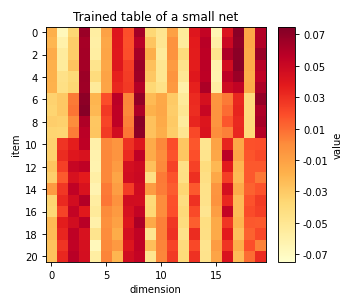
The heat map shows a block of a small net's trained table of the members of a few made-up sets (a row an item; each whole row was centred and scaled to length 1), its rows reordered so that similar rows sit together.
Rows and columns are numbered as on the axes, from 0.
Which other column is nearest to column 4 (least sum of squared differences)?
12
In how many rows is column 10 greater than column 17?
11
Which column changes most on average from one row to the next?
16
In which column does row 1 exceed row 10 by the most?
14
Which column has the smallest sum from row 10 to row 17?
4
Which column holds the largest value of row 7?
3
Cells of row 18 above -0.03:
16
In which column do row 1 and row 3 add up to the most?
17
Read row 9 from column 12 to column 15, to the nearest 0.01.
-0.05 0.02 0.04 0
